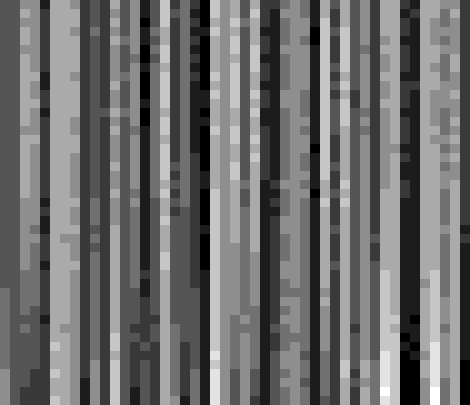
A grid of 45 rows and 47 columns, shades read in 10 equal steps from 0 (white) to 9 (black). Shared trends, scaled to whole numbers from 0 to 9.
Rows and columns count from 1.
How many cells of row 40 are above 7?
6
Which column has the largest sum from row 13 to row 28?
21
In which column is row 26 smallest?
22
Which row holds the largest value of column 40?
17
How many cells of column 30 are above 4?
2
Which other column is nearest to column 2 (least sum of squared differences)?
13
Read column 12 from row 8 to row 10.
4 4 3
